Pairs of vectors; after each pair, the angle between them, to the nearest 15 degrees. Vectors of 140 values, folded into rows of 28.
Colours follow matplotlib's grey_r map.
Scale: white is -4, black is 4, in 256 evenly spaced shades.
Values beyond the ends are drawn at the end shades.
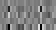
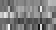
135 degrees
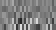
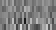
30 degrees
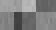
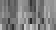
105 degrees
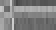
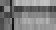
165 degrees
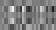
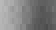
90 degrees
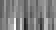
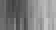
75 degrees
